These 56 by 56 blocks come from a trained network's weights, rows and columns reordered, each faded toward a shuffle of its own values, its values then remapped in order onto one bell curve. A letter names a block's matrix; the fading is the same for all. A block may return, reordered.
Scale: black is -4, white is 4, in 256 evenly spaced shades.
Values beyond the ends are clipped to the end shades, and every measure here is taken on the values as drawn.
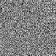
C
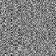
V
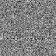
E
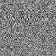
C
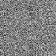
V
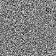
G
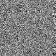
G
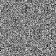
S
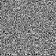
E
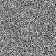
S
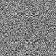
E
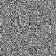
V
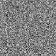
S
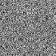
S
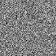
S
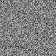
S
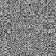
V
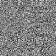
E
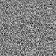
S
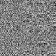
C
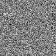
G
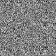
S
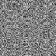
V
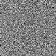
S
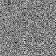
V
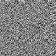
C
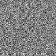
E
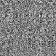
E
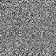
C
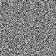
S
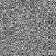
V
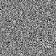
C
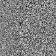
G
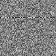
G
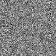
G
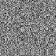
V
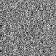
S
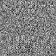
E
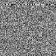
G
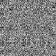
C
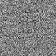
S
